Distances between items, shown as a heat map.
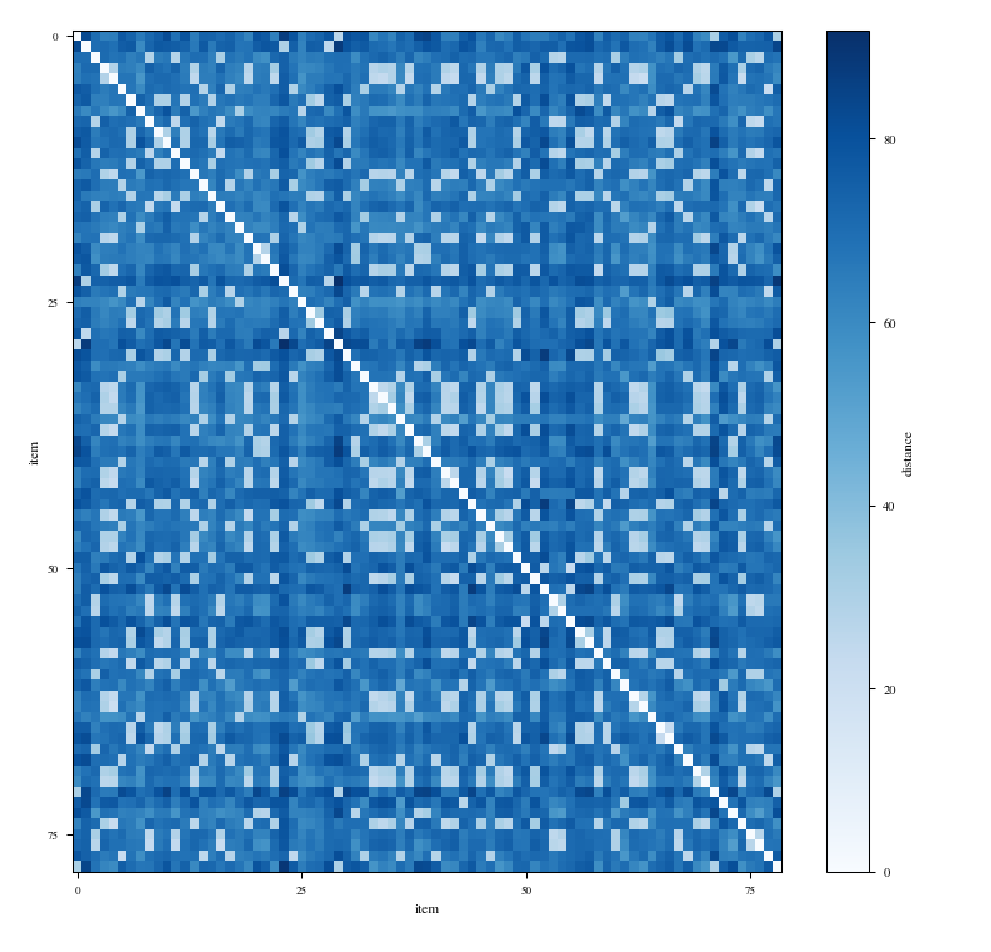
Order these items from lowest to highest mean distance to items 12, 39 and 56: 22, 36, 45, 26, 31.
26, 31, 36, 45, 22
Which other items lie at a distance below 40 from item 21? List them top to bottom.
20, 31, 38, 39, 73
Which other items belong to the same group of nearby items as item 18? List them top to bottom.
7, 25, 64
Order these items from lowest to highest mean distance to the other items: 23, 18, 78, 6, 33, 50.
33, 6, 18, 78, 50, 23
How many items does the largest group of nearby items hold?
21
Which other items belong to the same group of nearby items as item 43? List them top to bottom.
61, 72
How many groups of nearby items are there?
10
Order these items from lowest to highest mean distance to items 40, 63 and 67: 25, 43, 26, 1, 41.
41, 25, 26, 43, 1
